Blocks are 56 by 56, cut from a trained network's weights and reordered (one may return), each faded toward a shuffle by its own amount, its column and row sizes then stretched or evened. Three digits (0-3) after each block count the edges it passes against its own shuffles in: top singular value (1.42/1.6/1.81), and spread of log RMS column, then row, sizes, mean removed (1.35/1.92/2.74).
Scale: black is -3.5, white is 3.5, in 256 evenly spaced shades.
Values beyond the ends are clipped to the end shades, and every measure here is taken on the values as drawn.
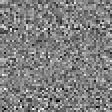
2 0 2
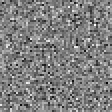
0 1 1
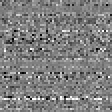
1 0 3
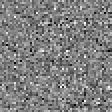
0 1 1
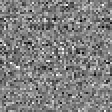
2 0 2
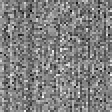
2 0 0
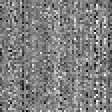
2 3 0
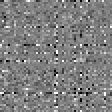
1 2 3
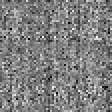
1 0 2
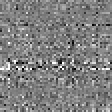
3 1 3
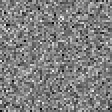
0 0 0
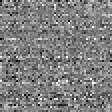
1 1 2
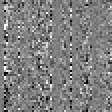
2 3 0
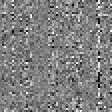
1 3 1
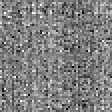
2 0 2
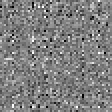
0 2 2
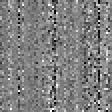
2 3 0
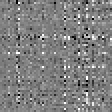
2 3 2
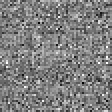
0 1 1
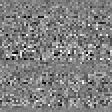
0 0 3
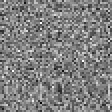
2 1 0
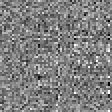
3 2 0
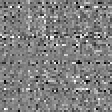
1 2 3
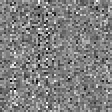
0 2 0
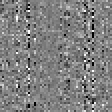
3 3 0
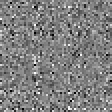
1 2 2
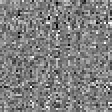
2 2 1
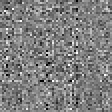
3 2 2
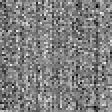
2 1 0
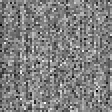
1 0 0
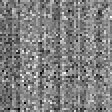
3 0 2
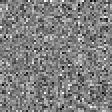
1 2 1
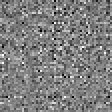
2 2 2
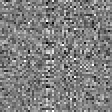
3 2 1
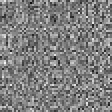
3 2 0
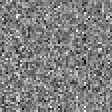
1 2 0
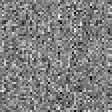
3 2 0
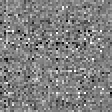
0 2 2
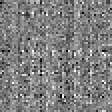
2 1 2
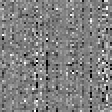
0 3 1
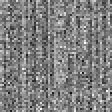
3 0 0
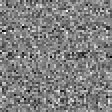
2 0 2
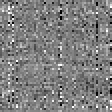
1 3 1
